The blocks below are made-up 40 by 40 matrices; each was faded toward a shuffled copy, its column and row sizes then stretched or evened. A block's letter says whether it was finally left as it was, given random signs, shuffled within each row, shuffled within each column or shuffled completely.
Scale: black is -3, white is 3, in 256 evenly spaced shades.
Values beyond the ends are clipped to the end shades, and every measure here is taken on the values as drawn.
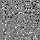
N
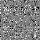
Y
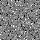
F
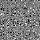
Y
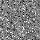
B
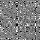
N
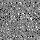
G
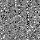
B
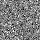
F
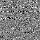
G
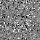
Y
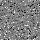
F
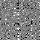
N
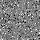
F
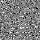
G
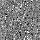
B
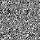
Y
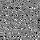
G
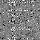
Y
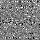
G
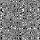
N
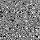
G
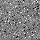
F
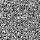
Y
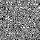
G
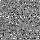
G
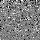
G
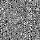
B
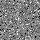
F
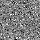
G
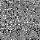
Y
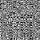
N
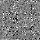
Y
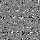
G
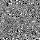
G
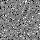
F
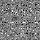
Y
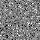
G
